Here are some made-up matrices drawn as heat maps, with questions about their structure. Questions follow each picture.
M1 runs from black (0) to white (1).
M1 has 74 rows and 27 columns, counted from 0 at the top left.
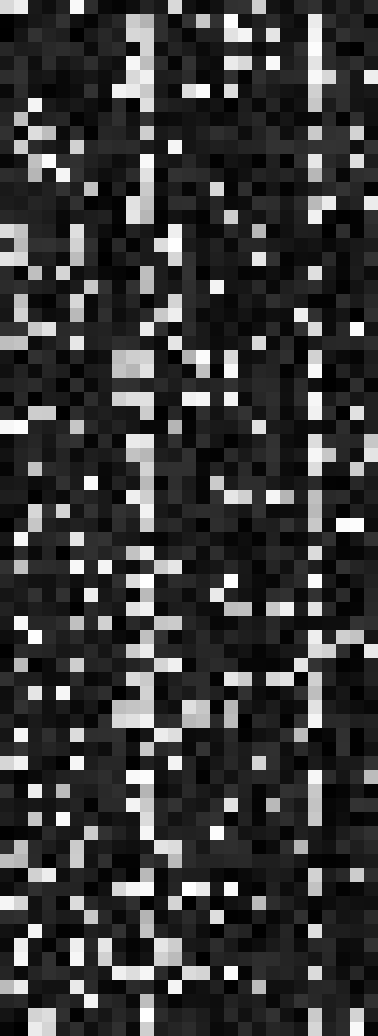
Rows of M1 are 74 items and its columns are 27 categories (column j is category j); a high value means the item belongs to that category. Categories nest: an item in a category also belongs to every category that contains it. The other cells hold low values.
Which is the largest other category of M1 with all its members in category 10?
22
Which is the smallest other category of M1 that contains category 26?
9
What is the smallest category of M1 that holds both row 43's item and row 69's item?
16
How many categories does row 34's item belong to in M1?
3
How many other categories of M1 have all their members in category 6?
1
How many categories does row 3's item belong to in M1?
2
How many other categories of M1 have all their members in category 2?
4
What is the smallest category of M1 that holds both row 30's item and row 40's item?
12
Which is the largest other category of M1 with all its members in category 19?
17
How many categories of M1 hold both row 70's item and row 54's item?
5
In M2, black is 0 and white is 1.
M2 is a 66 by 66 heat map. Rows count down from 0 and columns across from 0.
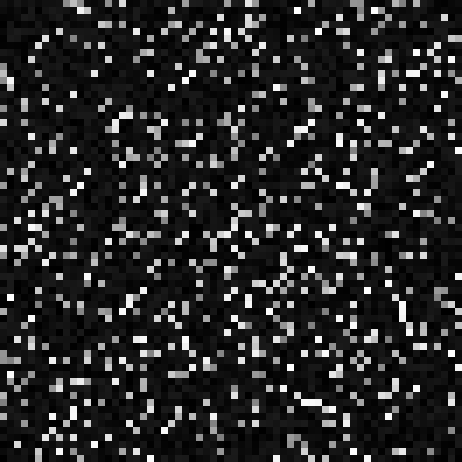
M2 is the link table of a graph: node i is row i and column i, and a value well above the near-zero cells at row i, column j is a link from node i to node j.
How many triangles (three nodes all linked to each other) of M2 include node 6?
5
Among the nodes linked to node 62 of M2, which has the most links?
node 10
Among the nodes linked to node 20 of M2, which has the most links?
node 50
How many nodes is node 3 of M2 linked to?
12
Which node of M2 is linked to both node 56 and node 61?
node 64
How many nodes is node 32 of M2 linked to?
11
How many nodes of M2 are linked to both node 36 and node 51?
7
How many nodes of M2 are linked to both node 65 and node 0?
2
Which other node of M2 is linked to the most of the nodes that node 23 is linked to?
node 19
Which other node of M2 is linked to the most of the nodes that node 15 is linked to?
node 57
